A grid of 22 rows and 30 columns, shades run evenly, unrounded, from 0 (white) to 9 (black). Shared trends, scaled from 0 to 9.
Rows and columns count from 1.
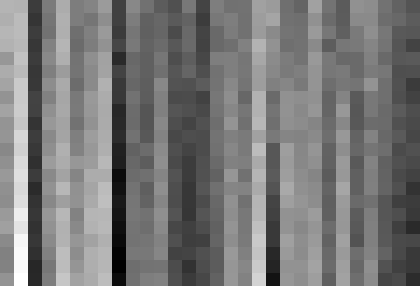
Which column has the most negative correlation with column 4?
26
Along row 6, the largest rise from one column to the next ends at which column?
3
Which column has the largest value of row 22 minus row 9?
20
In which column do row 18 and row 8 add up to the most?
9
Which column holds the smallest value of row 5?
2
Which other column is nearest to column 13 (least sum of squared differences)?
29
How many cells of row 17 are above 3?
25
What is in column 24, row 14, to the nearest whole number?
6
